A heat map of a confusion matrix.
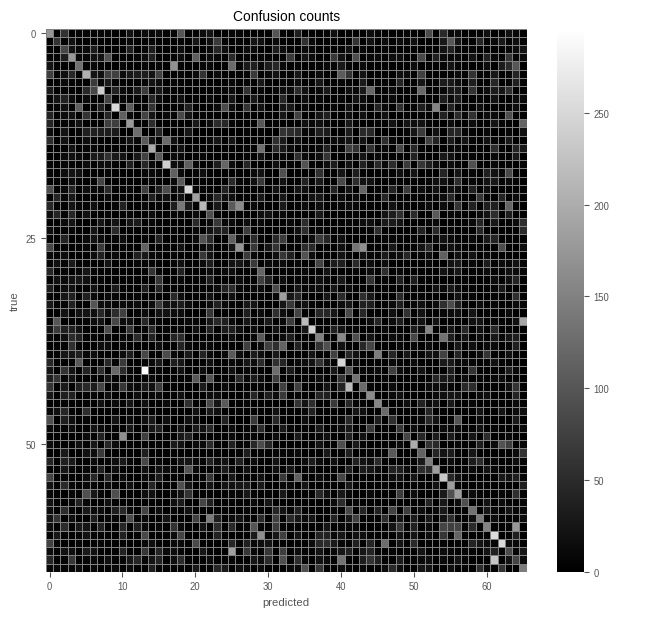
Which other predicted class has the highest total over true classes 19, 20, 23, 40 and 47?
0
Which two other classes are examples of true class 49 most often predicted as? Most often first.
10, 13
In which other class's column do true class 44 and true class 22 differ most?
53
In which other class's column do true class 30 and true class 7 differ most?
51
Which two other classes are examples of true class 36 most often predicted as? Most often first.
52, 8
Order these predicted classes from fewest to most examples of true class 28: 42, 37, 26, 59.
59, 26, 42, 37
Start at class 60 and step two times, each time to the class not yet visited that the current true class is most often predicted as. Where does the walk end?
61
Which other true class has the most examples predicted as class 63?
21
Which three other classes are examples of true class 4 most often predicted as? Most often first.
17, 25, 64
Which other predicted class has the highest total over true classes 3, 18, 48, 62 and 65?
20
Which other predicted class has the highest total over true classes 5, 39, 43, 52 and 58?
41
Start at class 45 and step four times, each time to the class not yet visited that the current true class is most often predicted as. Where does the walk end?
34
